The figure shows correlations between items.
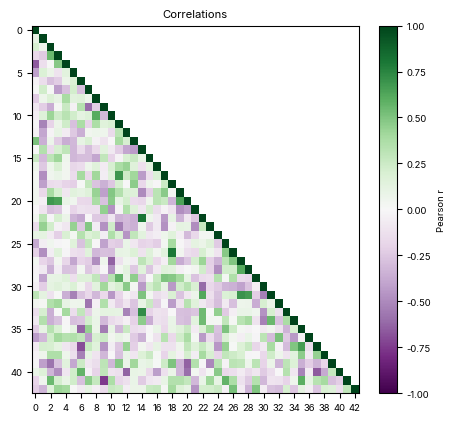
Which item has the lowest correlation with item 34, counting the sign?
30
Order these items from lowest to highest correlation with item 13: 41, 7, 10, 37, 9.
37, 9, 10, 41, 7
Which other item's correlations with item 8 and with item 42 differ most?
26
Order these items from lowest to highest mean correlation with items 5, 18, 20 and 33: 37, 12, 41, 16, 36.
12, 37, 16, 36, 41
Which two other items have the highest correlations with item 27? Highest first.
31, 28
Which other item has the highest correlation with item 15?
3
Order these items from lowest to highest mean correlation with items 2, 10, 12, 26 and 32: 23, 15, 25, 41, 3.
23, 25, 15, 41, 3
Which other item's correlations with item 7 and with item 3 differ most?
32
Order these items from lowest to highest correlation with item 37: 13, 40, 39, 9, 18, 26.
40, 9, 39, 13, 18, 26
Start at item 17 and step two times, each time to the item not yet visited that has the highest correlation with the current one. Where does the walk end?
29
